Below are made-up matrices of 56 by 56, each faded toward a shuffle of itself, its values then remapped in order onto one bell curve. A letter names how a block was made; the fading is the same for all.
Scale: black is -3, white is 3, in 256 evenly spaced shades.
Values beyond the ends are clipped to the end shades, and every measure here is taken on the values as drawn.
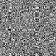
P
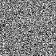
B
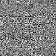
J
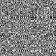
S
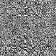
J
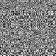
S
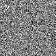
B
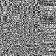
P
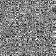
J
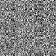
P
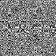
J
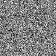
B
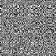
S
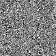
B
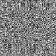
P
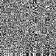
J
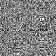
J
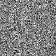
B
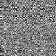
S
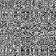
S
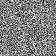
B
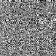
J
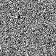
B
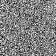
B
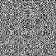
P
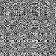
S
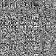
J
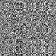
P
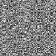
P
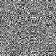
S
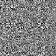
J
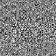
J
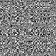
S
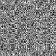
P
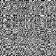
S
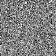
B
